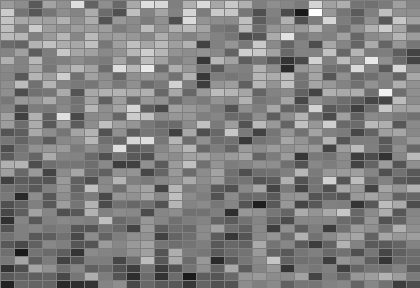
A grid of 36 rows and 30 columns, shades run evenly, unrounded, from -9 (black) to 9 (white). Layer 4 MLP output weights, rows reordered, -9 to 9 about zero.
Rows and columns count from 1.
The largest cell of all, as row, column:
2, 23
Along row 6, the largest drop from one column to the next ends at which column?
15
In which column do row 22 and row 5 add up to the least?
18
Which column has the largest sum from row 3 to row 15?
5
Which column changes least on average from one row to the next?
16
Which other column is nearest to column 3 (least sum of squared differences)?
27
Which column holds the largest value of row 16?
24
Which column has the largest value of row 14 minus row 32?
28
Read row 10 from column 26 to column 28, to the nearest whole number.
-2 -1 0
